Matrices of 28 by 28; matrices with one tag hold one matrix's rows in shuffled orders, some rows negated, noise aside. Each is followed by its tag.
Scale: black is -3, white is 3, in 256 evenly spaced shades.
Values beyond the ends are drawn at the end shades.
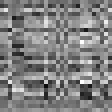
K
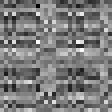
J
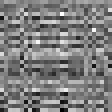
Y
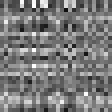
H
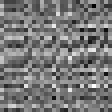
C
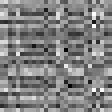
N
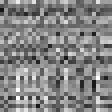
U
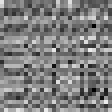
C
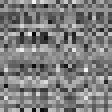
H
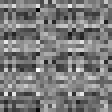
J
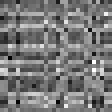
N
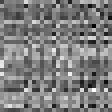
C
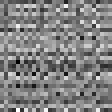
U
